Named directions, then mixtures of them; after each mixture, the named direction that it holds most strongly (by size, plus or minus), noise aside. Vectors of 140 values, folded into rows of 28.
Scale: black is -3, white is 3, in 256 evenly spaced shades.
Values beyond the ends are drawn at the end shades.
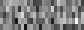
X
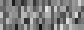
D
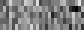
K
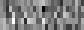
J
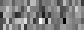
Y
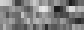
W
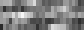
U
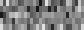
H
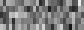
H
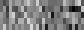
K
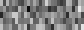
H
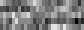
U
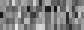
D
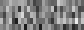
X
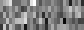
Y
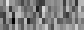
J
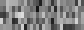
X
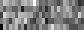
U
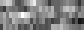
U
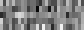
H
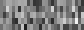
X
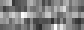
U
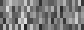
X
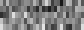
H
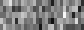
X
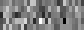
Y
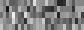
X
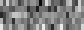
H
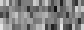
H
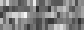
U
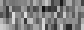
J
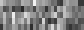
U
